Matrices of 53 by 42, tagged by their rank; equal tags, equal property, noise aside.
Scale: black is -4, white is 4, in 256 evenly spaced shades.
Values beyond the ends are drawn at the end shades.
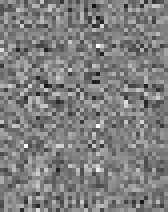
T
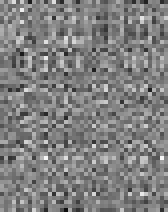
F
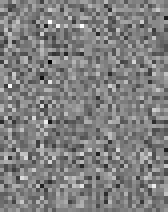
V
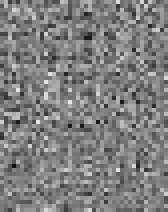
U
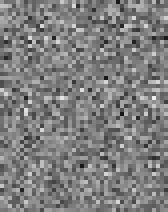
V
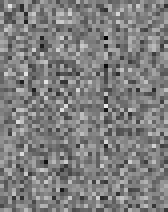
F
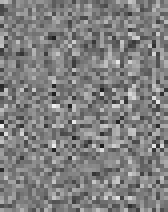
T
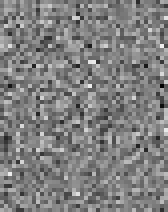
U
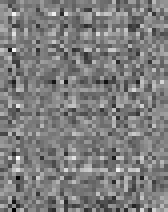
F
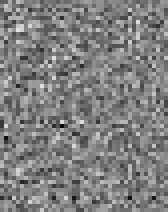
V
